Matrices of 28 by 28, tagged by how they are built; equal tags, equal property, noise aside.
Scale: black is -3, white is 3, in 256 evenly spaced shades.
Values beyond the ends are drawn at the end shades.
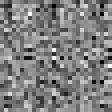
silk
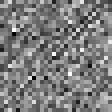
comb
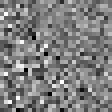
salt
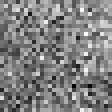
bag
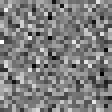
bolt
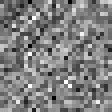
comb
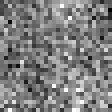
bag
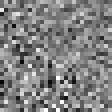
salt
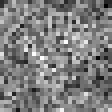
bag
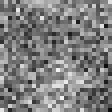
bag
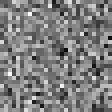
bolt
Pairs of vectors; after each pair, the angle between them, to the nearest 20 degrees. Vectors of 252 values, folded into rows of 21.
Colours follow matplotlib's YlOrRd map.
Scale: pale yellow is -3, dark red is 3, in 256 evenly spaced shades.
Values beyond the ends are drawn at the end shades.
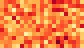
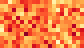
140 degrees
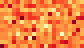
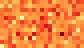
160 degrees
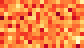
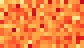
120 degrees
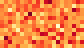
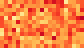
80 degrees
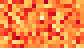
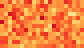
140 degrees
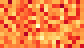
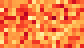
40 degrees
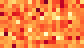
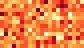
20 degrees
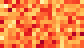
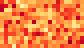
100 degrees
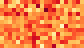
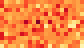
100 degrees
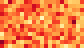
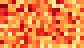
60 degrees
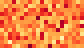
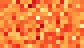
140 degrees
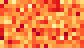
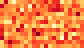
20 degrees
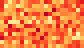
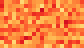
60 degrees
